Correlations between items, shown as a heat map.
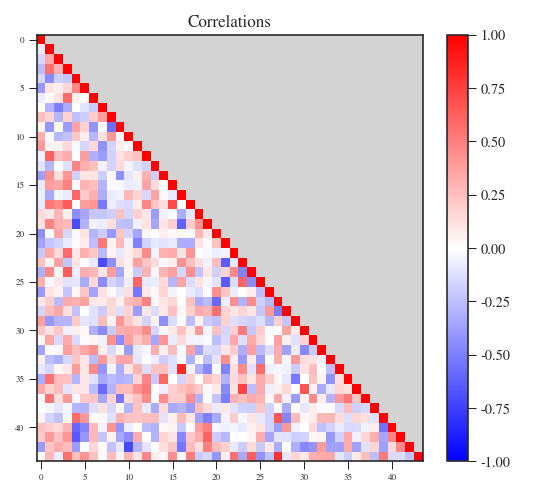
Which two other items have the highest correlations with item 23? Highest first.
36, 25
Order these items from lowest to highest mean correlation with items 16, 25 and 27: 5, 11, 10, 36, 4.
5, 10, 36, 4, 11
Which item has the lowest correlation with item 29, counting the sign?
35
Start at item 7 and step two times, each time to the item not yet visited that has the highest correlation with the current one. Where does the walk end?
33
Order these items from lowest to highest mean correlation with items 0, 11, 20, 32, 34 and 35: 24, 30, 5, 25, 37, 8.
8, 24, 5, 30, 37, 25
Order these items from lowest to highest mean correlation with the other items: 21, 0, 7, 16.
7, 21, 0, 16
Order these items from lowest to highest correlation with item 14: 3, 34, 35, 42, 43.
43, 42, 34, 3, 35
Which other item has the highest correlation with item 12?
1
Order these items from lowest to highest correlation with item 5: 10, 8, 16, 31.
8, 31, 10, 16
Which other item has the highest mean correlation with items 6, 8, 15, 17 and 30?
3
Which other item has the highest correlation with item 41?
19
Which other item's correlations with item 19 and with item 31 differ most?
42
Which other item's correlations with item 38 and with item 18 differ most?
28
